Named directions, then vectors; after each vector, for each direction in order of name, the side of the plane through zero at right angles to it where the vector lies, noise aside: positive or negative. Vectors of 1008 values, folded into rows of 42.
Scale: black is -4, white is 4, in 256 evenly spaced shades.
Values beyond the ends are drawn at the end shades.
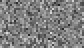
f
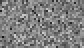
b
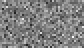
negative, positive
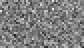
negative, positive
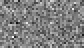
negative, positive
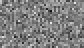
negative, negative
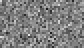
negative, negative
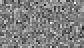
negative, negative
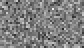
negative, positive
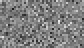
negative, negative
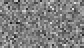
negative, positive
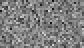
positive, negative
